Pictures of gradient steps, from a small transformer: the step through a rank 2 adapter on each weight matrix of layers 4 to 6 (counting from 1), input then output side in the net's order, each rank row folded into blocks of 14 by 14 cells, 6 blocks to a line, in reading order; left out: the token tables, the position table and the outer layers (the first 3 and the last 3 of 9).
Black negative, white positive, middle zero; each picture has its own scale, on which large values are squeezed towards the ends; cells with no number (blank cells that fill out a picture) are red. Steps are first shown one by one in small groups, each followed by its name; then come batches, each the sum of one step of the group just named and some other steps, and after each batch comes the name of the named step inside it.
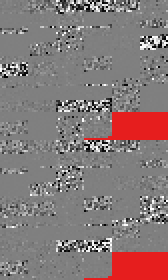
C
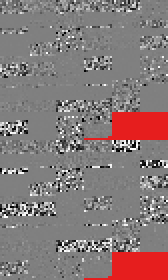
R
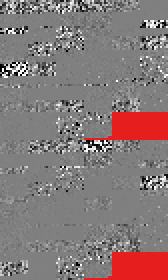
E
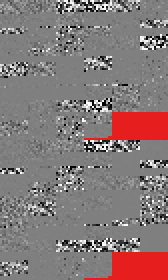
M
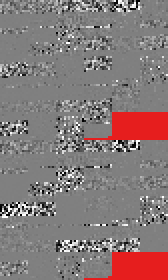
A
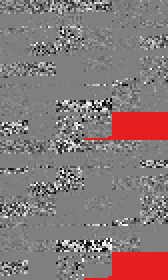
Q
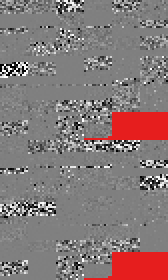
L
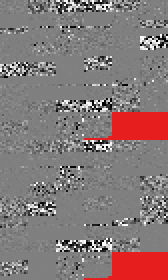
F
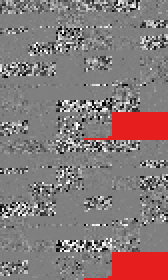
Q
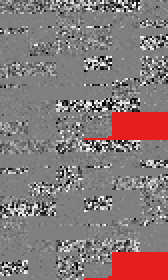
L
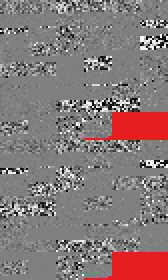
M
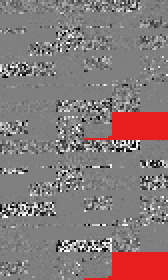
R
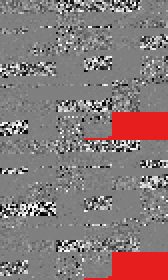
R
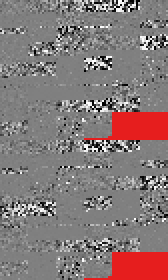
M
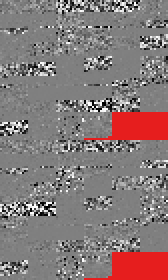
C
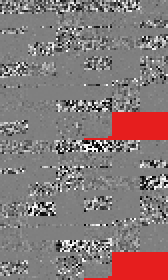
C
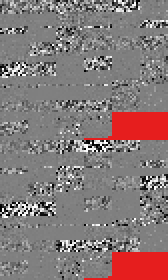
E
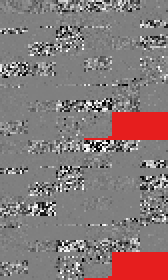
M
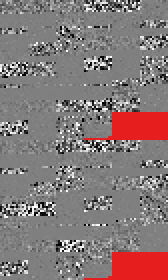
R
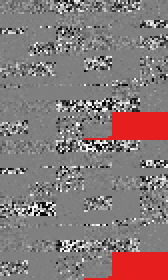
R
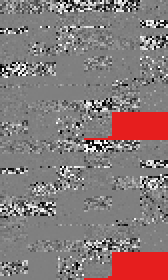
E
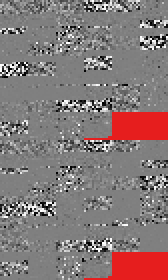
M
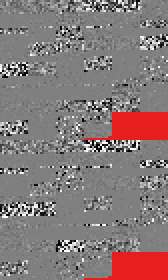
R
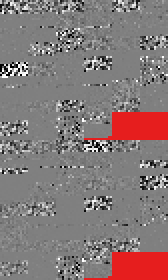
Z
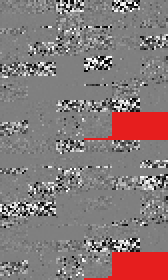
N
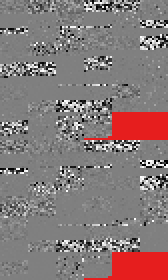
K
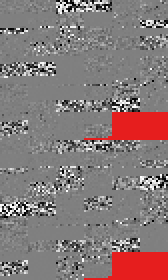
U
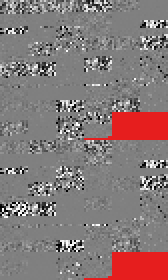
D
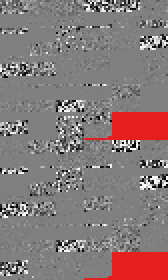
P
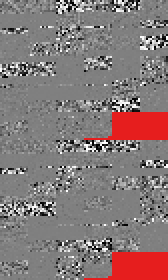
U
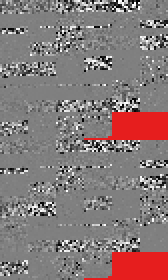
K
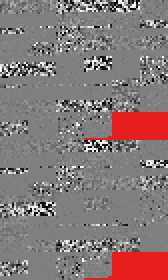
D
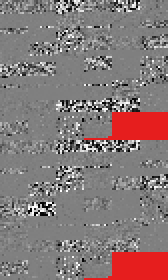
U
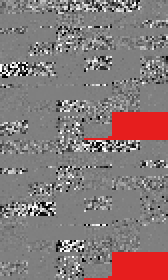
D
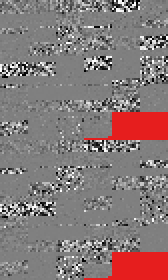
N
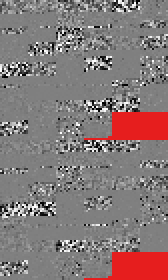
D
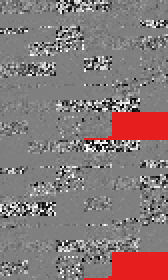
U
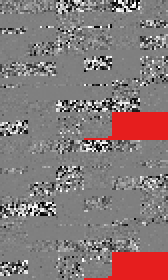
U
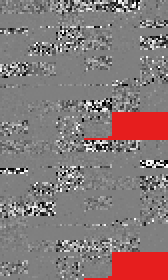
K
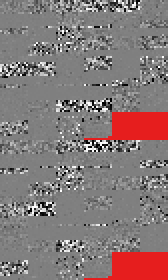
N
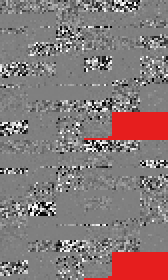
D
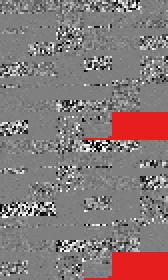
Z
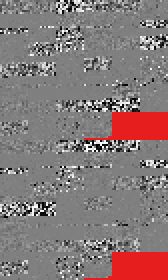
U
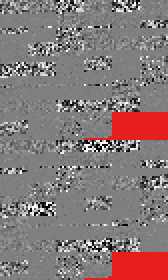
Z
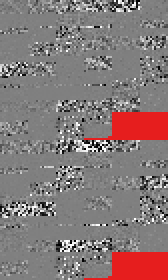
D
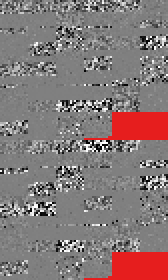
Z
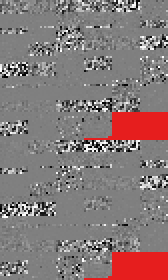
P
